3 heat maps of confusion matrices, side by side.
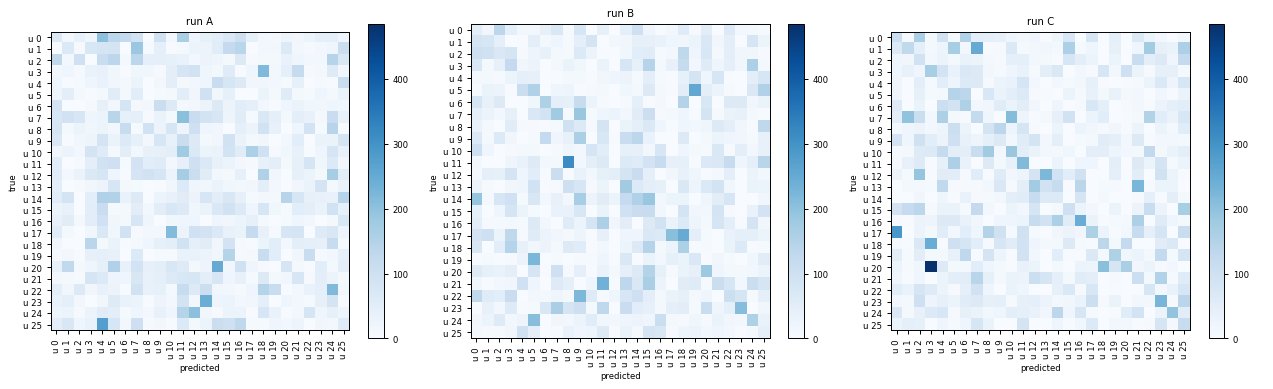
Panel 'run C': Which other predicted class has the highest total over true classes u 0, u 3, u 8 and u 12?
u 2
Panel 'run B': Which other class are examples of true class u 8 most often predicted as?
u 25
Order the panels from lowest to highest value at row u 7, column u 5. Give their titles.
run C, run B, run A
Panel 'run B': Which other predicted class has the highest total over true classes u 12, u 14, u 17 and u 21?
u 15
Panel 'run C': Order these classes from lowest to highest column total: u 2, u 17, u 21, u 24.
u 24, u 17, u 21, u 2
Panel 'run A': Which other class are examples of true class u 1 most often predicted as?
u 7
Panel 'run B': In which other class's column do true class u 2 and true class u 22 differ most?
u 9
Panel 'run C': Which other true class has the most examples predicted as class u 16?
u 13
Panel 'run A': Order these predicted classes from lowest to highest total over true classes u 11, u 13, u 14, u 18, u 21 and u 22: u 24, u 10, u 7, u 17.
u 17, u 10, u 7, u 24
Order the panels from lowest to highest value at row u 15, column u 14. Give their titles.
run C, run A, run B
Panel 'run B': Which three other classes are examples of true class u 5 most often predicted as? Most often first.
u 19, u 25, u 4
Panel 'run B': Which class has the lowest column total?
u 12
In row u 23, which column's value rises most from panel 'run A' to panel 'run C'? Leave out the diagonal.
u 25
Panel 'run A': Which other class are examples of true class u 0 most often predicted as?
u 4
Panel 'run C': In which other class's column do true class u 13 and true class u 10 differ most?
u 21
